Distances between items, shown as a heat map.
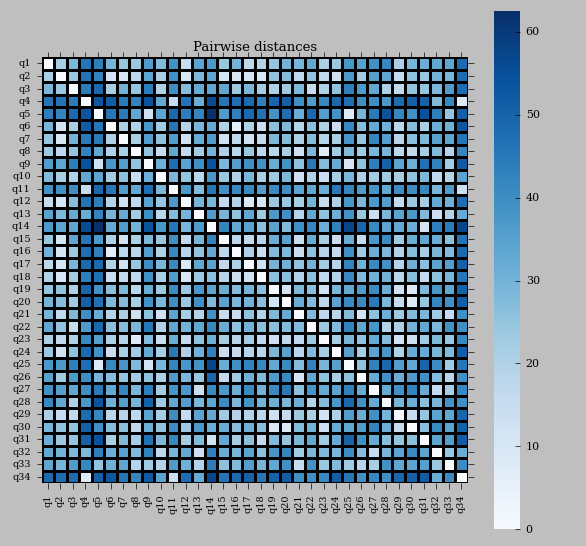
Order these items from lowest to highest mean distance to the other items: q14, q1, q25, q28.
q1, q28, q25, q14
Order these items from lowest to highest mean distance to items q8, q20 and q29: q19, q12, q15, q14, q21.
q19, q12, q21, q15, q14
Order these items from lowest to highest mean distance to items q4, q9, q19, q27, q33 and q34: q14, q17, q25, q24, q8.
q8, q25, q24, q17, q14
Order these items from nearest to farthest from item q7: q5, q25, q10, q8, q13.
q8, q10, q13, q25, q5
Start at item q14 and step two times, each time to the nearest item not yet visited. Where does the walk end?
q18
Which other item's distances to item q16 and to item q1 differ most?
q6
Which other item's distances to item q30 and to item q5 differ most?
q20
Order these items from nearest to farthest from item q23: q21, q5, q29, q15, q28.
q29, q21, q15, q28, q5
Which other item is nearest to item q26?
q21
